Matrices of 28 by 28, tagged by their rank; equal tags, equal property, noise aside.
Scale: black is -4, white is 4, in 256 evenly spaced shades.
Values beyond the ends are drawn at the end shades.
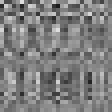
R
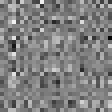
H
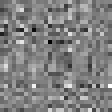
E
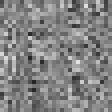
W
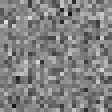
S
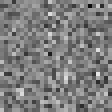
S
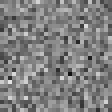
S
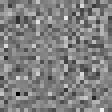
W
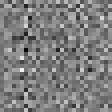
E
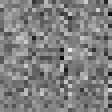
W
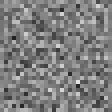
S
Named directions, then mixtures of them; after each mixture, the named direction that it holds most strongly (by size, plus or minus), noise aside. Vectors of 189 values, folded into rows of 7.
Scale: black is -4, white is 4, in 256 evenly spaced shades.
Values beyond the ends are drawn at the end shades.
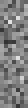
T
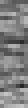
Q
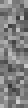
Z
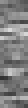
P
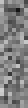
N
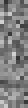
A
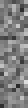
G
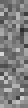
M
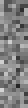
G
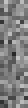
A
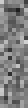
N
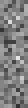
T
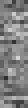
P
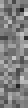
G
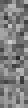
T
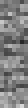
Q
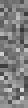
M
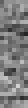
P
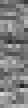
Q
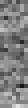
Q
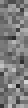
G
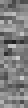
Q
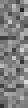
G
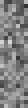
A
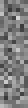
M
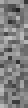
N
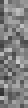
N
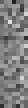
G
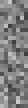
Z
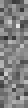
G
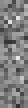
T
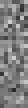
G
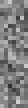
Z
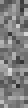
A
